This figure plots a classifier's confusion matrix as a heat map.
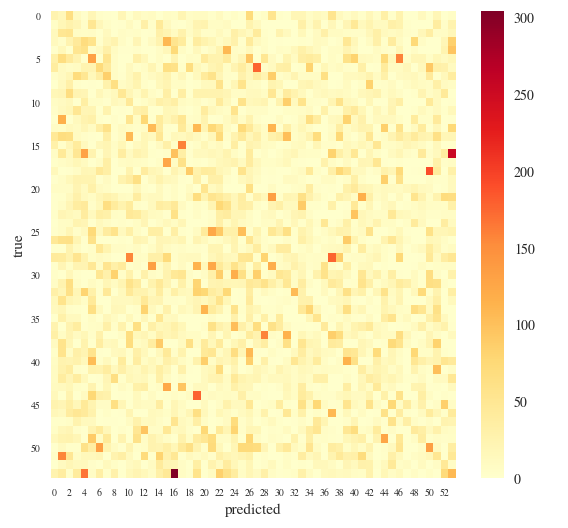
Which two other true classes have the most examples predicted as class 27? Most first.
6, 30
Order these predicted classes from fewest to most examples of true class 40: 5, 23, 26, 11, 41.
41, 23, 11, 26, 5
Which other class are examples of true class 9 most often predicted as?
2
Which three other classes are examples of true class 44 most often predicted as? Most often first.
19, 5, 46
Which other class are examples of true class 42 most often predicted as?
8
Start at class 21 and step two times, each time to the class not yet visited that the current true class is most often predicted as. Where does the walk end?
13
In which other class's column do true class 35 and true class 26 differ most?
39
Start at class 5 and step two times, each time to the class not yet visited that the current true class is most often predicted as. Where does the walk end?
37
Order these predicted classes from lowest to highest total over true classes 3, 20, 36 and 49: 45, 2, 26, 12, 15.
12, 45, 2, 15, 26
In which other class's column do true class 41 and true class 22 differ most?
51
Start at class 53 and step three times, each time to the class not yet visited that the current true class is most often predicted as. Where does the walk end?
23
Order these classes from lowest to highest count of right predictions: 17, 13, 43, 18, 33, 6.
33, 43, 17, 6, 18, 13
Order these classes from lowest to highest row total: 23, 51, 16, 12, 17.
17, 23, 12, 51, 16
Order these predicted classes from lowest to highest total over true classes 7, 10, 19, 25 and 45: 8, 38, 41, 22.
41, 38, 8, 22
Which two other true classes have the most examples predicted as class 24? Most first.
30, 36
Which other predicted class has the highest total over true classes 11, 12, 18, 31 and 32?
50
